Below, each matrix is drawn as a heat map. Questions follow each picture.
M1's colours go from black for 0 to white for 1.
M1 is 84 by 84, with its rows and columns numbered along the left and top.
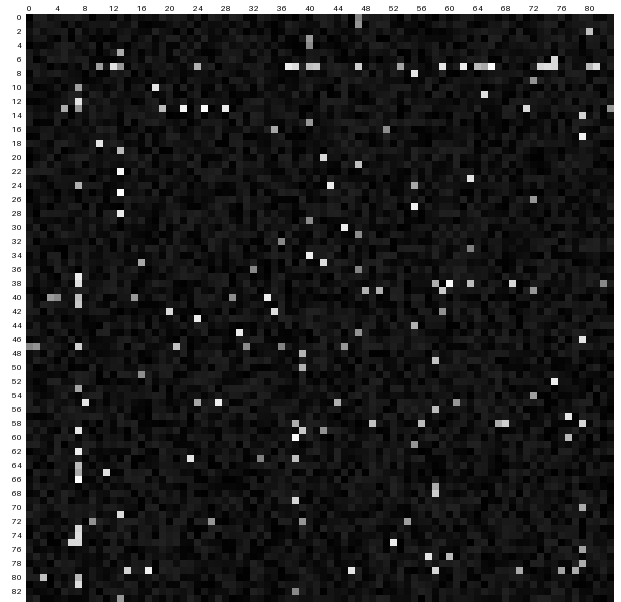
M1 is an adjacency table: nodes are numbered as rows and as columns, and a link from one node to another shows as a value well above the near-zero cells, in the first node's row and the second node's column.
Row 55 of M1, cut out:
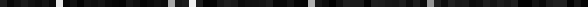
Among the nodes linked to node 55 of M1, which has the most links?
node 24
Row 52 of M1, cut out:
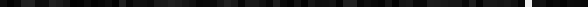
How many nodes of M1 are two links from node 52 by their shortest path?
2
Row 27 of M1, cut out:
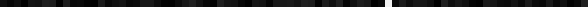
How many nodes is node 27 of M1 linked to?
1
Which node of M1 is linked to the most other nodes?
node 7
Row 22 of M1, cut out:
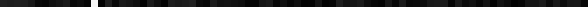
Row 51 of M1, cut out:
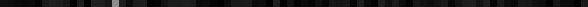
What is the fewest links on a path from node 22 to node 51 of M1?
7
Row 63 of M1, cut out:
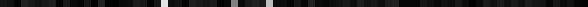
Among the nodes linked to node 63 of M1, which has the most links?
node 38
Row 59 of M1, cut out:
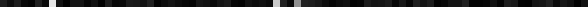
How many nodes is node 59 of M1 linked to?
3
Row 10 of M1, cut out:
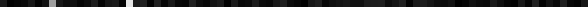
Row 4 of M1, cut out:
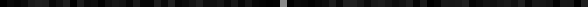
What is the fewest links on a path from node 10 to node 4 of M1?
3
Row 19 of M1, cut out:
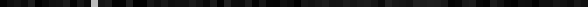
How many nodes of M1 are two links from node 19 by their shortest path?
7
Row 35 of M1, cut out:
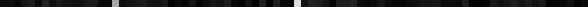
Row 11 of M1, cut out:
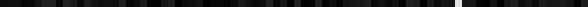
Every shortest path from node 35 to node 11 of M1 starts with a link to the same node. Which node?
node 42
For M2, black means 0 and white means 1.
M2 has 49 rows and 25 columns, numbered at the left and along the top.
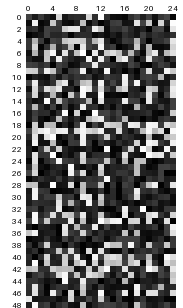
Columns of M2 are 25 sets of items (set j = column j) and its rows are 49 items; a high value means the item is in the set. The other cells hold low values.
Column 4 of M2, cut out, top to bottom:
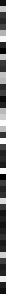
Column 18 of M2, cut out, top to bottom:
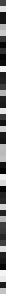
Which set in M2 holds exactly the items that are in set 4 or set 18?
1
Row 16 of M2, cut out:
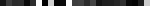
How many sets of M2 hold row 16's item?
4
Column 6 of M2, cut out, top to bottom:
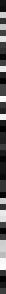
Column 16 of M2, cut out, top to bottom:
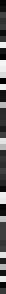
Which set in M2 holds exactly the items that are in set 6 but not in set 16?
8
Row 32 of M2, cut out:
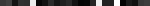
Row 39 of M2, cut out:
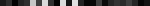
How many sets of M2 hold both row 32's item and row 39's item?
1
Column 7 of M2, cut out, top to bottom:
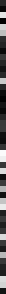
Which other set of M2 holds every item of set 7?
12
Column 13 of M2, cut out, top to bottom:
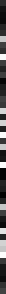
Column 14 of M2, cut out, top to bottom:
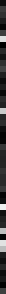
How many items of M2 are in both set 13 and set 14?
6
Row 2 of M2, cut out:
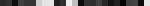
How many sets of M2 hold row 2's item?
6
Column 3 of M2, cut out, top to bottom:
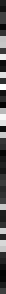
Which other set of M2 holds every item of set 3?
20
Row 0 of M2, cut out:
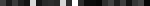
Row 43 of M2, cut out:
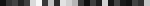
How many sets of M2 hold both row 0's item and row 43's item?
3
